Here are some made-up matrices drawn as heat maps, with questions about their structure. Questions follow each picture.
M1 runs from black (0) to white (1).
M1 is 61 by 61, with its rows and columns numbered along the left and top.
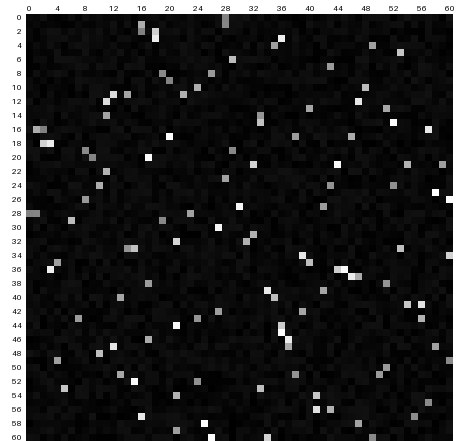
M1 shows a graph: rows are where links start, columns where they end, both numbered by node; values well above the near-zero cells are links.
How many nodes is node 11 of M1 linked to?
3
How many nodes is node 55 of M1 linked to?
1
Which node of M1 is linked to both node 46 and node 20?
node 17
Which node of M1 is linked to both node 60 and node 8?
node 26
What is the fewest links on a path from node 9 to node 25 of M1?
7
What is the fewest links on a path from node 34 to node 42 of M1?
2
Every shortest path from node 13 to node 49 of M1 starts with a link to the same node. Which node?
node 40
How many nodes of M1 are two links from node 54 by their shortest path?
4
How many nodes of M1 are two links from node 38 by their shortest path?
4
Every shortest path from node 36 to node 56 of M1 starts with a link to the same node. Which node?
node 44
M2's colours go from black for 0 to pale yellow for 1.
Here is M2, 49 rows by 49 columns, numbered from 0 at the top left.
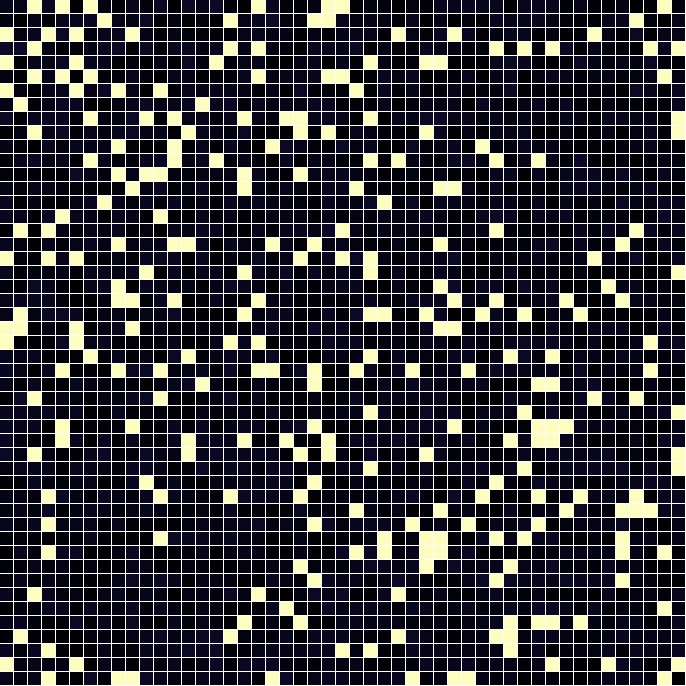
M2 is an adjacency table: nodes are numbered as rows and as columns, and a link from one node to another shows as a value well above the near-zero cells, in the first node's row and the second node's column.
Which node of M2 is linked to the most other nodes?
node 26
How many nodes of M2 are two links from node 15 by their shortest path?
10
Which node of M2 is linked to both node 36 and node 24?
node 46
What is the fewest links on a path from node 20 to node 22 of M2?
3
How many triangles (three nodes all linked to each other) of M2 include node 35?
3
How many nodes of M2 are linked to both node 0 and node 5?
7
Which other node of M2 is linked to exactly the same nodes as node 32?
node 9
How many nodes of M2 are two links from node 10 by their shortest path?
9
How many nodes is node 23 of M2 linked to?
6
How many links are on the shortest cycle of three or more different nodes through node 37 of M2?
4
